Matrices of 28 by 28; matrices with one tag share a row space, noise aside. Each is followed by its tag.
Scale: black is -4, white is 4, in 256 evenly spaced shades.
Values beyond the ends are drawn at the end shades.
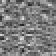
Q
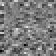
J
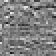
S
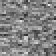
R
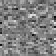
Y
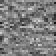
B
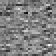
R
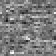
S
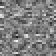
J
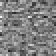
Y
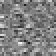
J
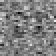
J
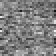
B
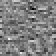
Y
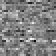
Q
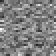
J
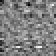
J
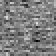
S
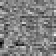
B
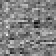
S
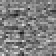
Q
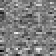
J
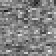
R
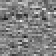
R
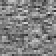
R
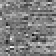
S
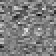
J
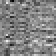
S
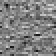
S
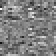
Y
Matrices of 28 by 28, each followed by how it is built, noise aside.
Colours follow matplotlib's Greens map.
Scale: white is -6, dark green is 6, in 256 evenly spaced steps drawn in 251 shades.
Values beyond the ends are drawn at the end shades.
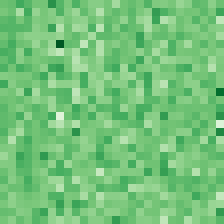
uneven columns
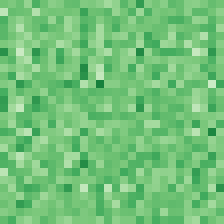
low rank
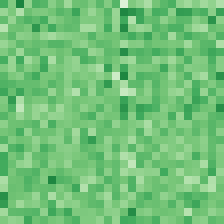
low rank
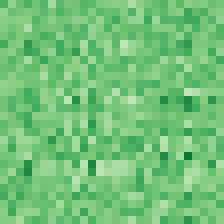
low rank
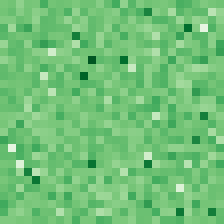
sparse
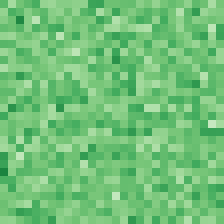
noise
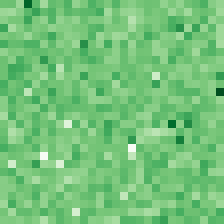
sparse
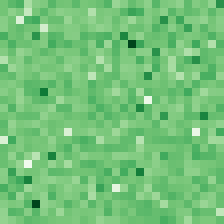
sparse
